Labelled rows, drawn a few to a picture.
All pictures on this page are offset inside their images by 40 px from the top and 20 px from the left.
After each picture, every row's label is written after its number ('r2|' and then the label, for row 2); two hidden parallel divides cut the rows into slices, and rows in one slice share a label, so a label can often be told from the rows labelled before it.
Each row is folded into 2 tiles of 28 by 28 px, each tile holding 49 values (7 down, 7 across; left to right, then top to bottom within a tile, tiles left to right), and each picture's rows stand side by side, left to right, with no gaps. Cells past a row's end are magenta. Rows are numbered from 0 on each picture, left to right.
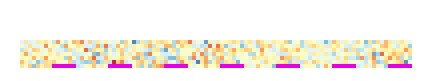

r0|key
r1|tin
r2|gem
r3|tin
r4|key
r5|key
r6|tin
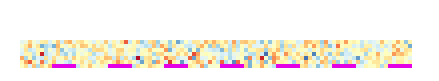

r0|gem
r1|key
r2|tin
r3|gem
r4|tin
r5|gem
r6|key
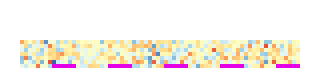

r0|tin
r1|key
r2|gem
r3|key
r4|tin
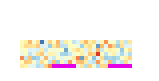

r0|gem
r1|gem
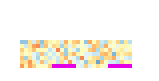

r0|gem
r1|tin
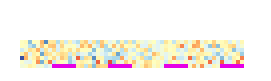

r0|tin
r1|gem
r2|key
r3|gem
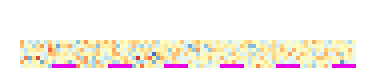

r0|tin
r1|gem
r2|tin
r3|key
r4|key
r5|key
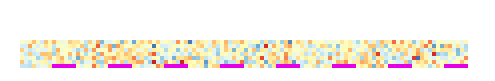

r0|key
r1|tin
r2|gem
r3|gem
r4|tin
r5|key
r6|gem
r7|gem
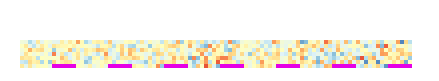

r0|key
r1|key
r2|key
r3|tin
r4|key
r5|gem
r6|tin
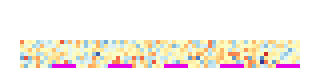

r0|tin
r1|tin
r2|gem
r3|tin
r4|gem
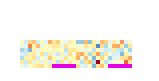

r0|key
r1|gem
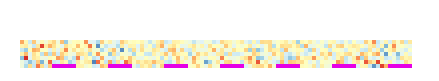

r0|tin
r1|gem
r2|key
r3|key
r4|key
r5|key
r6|gem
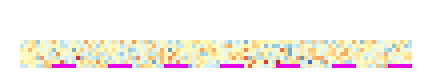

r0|key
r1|gem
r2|tin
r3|key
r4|gem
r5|tin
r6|key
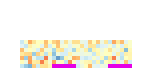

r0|gem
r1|key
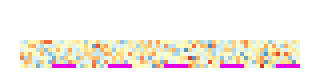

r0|gem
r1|tin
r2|gem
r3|gem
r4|tin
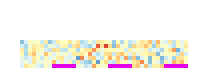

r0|key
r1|tin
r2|gem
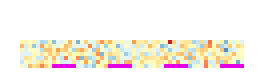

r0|key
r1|gem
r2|key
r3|tin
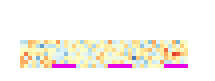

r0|gem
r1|key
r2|tin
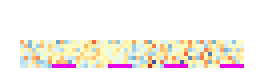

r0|tin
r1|key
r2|tin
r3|tin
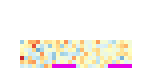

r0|gem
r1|key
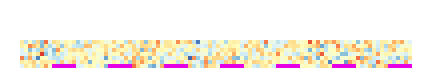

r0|gem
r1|key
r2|gem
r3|tin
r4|key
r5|gem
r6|gem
